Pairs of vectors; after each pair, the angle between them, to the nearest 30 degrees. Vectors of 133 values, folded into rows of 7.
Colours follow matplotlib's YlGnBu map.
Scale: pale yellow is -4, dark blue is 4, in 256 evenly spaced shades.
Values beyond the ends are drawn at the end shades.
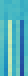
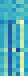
150 degrees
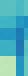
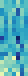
60 degrees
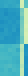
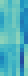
150 degrees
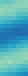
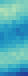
30 degrees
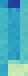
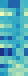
60 degrees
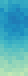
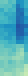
30 degrees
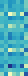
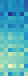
120 degrees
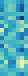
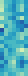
150 degrees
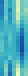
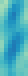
90 degrees
